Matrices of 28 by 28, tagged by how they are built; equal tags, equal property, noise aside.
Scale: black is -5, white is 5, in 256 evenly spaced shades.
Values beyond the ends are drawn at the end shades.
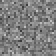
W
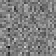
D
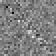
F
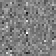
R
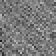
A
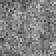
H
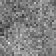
H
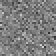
A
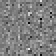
R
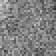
H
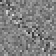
F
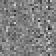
R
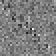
F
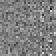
R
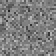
W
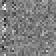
R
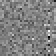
R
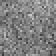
H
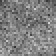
H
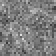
H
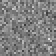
W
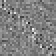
F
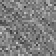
A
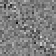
F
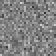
W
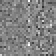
R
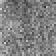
H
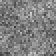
H
